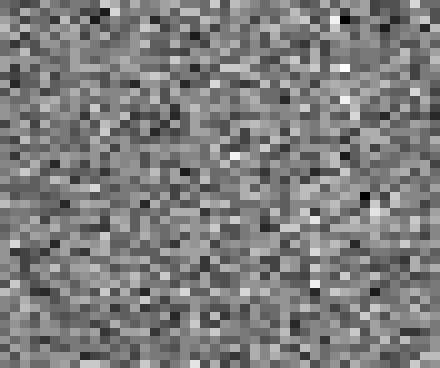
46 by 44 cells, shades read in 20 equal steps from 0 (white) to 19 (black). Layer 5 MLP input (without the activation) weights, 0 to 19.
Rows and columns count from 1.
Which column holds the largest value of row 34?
21
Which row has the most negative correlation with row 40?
9
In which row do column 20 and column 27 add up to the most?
5
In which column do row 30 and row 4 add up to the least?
15
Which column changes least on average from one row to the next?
7
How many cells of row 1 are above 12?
7
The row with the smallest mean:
28
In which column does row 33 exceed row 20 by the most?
24
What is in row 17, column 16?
16
